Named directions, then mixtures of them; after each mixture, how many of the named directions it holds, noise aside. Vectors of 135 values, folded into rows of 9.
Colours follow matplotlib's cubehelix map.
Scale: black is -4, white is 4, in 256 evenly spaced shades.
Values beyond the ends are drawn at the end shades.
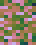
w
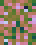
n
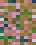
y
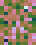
one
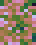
two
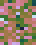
three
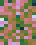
three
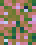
one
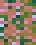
two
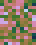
two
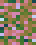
one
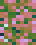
three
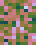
one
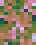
two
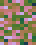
one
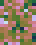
two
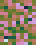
two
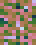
two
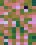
one
